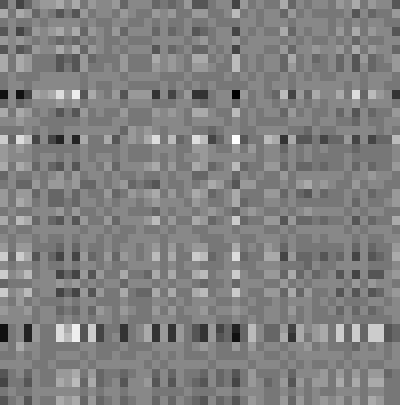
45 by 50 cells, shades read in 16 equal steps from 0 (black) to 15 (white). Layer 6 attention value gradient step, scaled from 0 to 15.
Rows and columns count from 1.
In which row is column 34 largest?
16
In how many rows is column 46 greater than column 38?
19
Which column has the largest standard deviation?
30
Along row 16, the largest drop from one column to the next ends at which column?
31
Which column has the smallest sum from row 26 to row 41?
28
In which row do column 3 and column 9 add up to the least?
11
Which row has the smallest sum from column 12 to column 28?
37
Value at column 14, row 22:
9
